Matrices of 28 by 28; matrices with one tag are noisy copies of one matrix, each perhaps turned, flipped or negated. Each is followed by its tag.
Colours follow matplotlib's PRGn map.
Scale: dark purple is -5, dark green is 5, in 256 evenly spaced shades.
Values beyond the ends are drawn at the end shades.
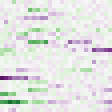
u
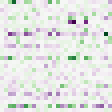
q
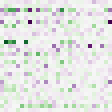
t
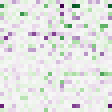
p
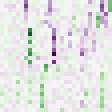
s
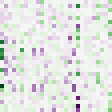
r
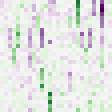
u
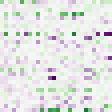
r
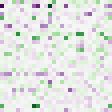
p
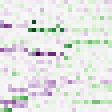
s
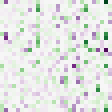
p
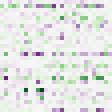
q
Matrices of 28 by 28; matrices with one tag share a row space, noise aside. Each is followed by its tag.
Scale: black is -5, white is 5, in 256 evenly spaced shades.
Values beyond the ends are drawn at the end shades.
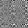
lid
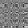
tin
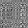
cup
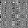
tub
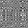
cup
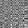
tin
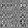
cup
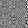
lid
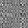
cup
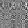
lid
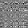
tin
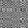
cup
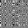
tub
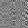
lid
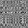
cup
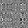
cup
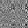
lid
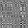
cup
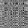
tin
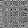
tin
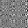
lid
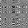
tub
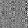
lid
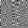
tub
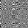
tub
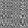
cup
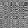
tin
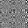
lid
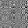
lid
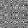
tin
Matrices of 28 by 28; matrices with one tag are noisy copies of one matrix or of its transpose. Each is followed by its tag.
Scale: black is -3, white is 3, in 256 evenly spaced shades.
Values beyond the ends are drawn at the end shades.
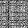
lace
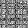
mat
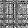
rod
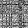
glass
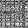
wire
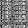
wire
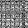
wire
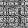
mat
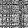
glass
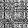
glass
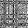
rod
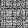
lace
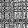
glass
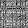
lace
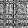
rod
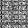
wire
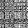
glass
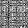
lace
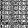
wire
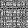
lace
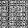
lace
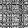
glass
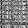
wire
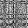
rod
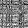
glass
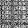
wire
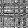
rod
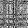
rod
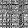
glass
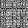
lace
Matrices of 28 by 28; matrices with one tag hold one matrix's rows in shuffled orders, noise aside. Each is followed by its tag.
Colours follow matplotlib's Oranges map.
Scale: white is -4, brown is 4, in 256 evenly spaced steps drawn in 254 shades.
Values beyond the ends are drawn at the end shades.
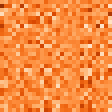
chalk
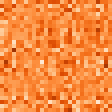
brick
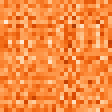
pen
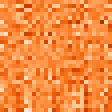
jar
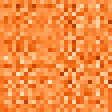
pen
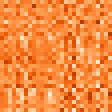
pen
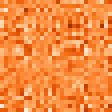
jar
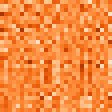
chalk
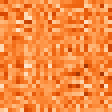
jar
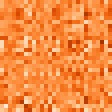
jar
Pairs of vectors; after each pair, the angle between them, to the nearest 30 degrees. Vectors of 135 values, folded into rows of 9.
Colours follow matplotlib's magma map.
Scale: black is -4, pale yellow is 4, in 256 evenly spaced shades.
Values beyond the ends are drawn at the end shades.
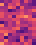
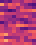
60 degrees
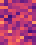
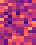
60 degrees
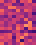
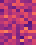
150 degrees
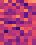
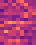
150 degrees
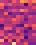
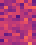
120 degrees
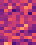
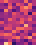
30 degrees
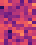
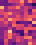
150 degrees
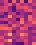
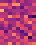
90 degrees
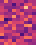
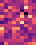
60 degrees
